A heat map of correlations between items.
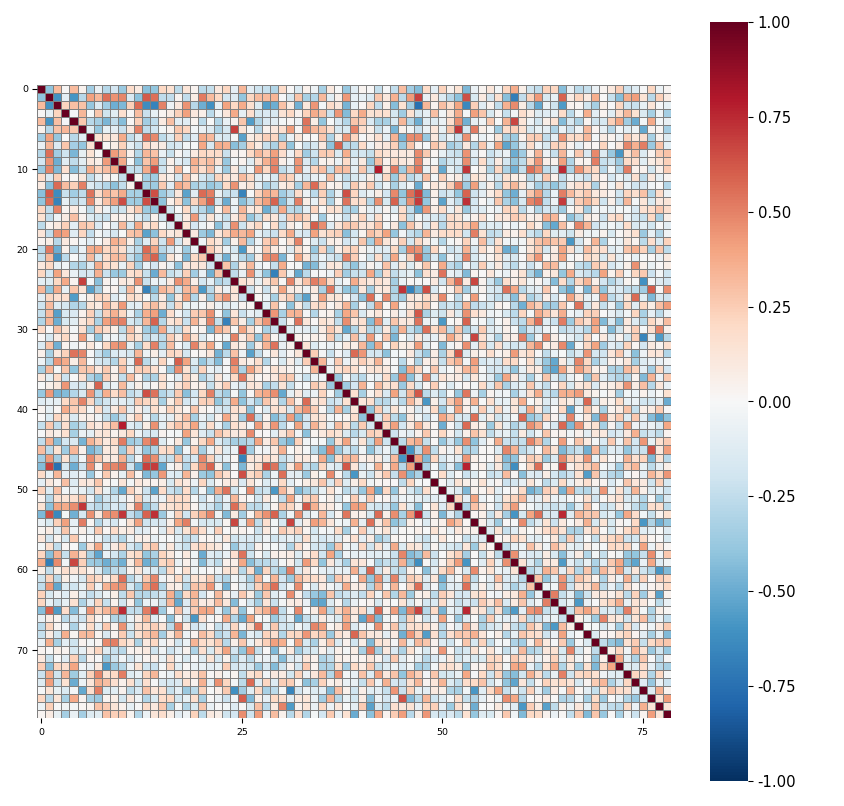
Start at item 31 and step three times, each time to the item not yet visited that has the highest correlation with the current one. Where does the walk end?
5
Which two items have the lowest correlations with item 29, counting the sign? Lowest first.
23, 50
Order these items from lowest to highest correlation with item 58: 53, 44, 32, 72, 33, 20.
20, 53, 44, 32, 72, 33
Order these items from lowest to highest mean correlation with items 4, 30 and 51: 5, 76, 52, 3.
3, 76, 5, 52
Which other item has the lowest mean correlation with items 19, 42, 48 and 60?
66
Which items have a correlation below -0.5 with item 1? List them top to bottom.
2, 4, 59
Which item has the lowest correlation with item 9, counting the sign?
2
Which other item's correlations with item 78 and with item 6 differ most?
25
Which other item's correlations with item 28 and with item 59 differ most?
47
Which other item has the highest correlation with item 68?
39
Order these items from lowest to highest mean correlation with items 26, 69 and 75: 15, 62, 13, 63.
63, 62, 15, 13
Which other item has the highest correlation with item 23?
50
